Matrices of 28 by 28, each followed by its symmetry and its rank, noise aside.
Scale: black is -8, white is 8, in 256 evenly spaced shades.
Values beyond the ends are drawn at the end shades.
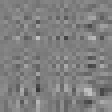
no symmetry, rank two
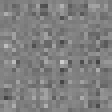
no symmetry, rank three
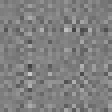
antisymmetric, rank two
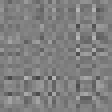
antisymmetric, rank two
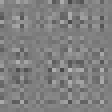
no symmetry, rank two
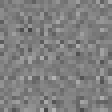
no symmetry, rank four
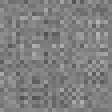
antisymmetric, rank four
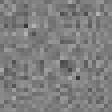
symmetric, rank four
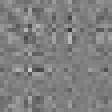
antisymmetric, rank two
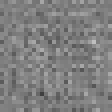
antisymmetric, rank four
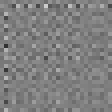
antisymmetric, rank two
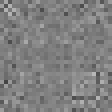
symmetric, rank four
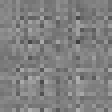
no symmetry, rank two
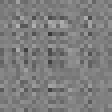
no symmetry, rank two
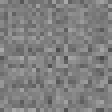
no symmetry, rank three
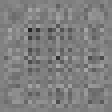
symmetric, rank two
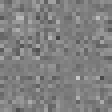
no symmetry, rank four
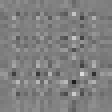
antisymmetric, rank two
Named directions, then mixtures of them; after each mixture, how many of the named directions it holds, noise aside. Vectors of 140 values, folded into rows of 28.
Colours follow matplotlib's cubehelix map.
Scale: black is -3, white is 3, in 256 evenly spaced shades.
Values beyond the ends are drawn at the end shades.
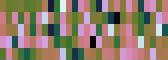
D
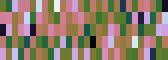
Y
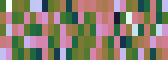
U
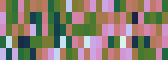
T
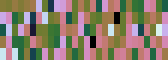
four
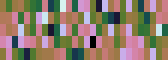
one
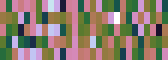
two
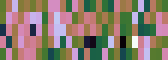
two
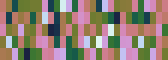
two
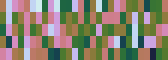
four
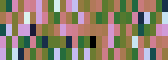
one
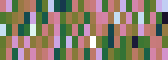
two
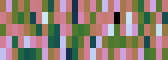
three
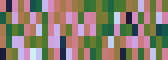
two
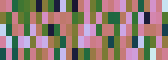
two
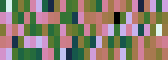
two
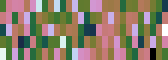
four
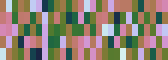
two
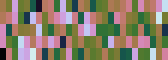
four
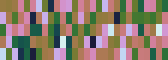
four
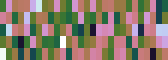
four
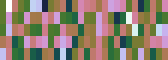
one
